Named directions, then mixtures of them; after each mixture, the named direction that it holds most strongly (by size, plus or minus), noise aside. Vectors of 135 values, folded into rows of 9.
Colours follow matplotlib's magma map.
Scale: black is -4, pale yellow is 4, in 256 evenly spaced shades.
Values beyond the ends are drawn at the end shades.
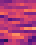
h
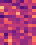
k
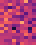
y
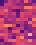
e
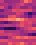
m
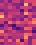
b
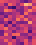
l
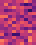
l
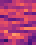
h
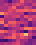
h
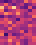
k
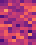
e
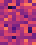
l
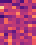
k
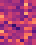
b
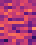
h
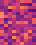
l
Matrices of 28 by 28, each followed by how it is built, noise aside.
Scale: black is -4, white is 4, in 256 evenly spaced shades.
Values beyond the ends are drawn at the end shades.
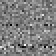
uneven rows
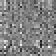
low rank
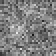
smooth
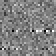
uneven rows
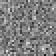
noise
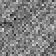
Hankel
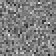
noise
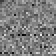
uneven rows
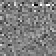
uneven rows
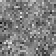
smooth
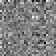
low rank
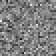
noise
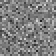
noise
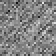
Hankel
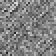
Hankel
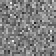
noise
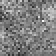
smooth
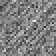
Hankel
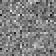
low rank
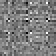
low rank
